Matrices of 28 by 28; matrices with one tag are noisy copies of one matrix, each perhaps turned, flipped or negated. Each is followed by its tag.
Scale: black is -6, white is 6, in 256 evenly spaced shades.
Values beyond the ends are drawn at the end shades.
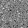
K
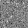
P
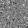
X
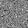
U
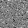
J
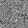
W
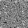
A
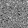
K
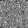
A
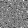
J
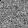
W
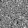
U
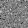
J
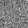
X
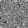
A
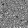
P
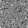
A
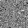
U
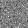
J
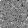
A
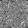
A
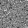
U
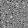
P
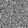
J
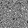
K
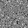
U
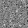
P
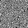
J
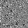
P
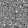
P
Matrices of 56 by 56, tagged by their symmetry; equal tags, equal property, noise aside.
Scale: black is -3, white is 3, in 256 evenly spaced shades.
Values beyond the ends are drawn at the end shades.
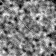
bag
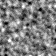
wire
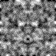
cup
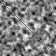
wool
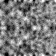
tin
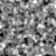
wire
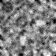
wool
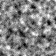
bag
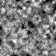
bag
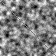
wool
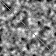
wool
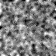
wire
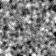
wire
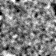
wire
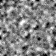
wool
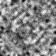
bag
